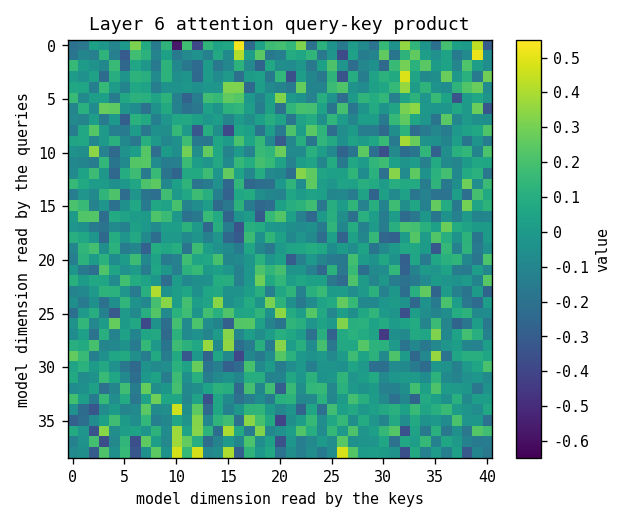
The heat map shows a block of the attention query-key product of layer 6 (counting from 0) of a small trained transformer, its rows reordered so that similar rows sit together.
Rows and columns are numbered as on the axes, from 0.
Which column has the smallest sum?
30
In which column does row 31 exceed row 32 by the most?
3
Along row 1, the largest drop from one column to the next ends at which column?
40
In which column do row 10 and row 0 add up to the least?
10
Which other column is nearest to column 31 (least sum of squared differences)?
25
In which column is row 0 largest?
16
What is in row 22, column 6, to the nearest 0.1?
0.1
